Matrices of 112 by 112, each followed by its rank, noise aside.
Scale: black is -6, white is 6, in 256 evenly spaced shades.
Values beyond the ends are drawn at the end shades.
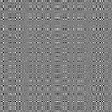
one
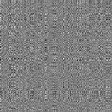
four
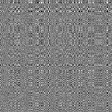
two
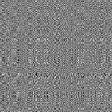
four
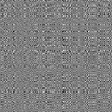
three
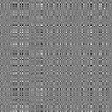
one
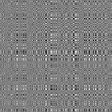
one
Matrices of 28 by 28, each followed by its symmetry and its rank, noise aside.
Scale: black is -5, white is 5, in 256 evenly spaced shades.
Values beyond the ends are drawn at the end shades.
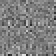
no symmetry, rank three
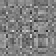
antisymmetric, rank two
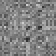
symmetric, rank three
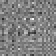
no symmetry, rank three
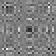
symmetric, rank two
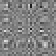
no symmetry, rank three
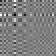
symmetric, rank one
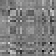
symmetric, rank two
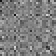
symmetric, rank three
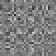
symmetric, rank three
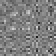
symmetric, rank two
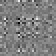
no symmetry, rank two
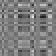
no symmetry, rank one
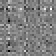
antisymmetric, rank two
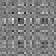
symmetric, rank one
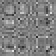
symmetric, rank three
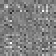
symmetric, rank three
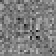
symmetric, rank three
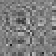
no symmetry, rank two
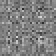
no symmetry, rank two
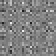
antisymmetric, rank two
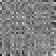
symmetric, rank two
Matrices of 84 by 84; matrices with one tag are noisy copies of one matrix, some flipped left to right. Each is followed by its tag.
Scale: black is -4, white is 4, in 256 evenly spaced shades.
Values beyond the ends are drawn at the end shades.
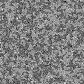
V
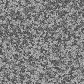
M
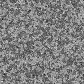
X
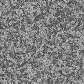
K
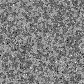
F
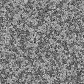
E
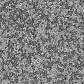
K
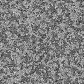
V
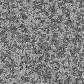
V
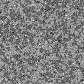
M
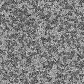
K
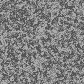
K
